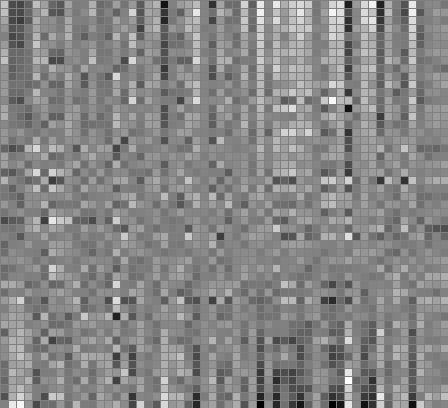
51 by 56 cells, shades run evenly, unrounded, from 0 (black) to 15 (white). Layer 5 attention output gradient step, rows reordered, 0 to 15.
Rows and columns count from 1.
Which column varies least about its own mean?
26
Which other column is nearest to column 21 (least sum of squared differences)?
27
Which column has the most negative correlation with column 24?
18
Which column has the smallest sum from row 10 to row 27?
44
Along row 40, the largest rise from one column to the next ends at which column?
16
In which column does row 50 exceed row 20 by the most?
48
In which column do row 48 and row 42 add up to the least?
47
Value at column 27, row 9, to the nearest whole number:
5
